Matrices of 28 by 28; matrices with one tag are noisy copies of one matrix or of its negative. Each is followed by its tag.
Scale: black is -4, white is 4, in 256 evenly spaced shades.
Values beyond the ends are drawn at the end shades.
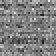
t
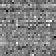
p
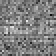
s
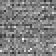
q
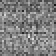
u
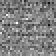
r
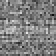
s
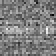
s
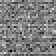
q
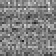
r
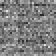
t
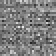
p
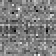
s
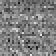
r
